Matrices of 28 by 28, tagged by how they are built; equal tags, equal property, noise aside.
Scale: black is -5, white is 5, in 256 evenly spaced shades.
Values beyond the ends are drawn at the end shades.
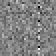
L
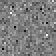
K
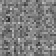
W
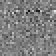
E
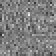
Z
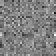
Z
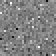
K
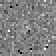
K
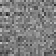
Z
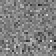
E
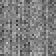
W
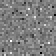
K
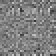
Z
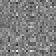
Z
